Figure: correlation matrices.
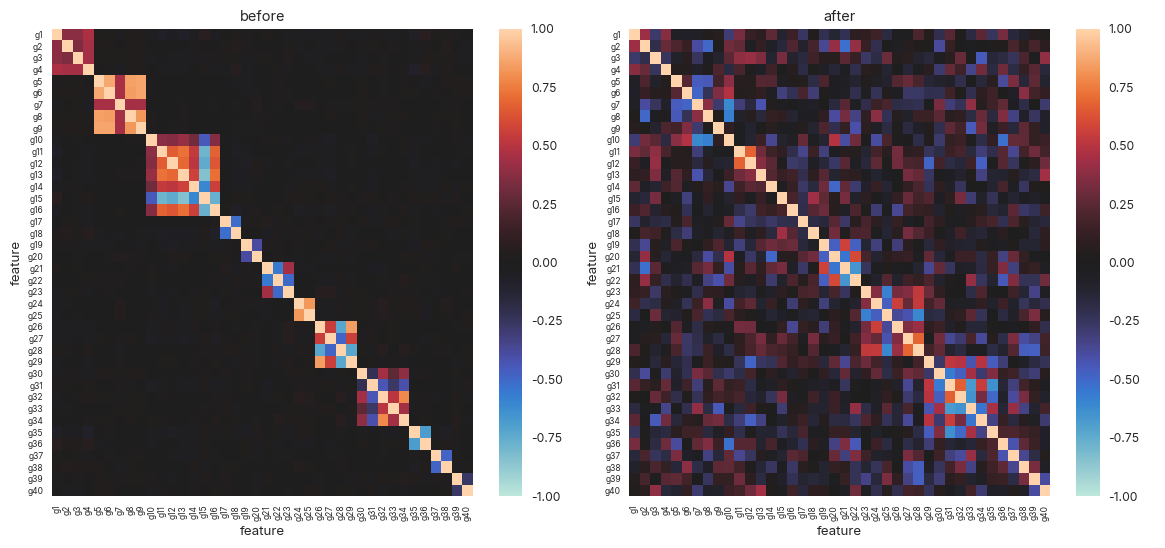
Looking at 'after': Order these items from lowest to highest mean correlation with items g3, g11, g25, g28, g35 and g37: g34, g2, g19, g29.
g34, g29, g19, g2
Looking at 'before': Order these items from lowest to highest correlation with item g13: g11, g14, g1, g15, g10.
g15, g1, g10, g14, g11
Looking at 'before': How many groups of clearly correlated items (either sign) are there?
12
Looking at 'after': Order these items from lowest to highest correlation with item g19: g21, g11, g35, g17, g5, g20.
g20, g11, g17, g35, g5, g21
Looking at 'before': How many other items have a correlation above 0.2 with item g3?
3
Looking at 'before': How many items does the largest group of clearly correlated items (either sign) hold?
7
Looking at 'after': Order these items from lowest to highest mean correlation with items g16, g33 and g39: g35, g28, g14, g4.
g28, g4, g14, g35
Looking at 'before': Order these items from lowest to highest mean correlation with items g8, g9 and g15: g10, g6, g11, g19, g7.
g11, g10, g19, g7, g6
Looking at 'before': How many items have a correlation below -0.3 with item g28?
3
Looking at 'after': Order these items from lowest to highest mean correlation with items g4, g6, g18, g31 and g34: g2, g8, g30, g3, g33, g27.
g33, g30, g27, g3, g8, g2
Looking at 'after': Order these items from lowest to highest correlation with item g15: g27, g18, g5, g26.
g5, g26, g27, g18
